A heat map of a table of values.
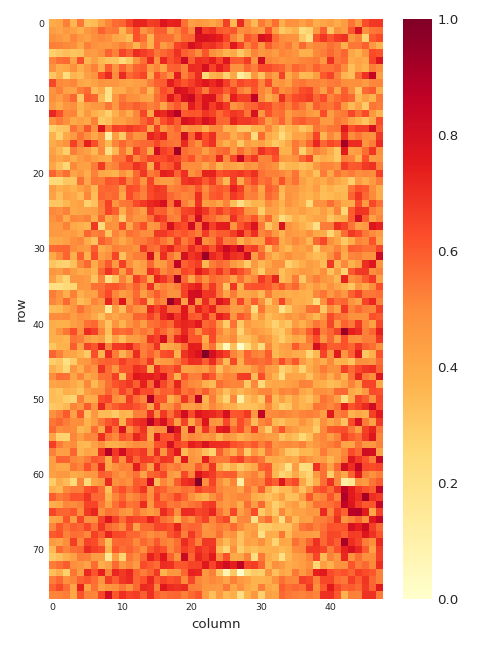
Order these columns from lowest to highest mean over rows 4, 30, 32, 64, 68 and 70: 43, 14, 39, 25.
25, 39, 14, 43
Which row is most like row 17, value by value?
34
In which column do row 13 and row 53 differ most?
44
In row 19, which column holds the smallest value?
2
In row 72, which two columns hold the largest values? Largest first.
27, 25
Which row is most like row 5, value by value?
52
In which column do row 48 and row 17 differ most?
30
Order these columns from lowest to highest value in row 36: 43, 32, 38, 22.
32, 38, 43, 22
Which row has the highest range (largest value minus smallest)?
61
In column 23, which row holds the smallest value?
57
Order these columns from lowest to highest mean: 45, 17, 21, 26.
26, 45, 17, 21
